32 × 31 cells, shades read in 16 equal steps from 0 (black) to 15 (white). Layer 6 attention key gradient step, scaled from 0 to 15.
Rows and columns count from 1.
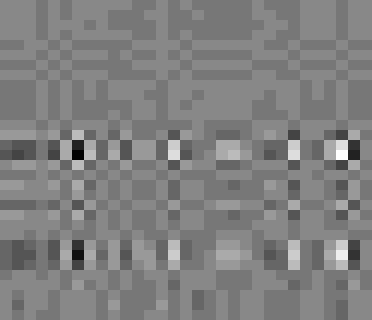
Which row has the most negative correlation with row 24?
28
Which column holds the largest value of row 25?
29
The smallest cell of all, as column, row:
7, 16
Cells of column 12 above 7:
14
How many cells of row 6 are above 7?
18
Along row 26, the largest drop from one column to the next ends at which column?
30
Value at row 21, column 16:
7
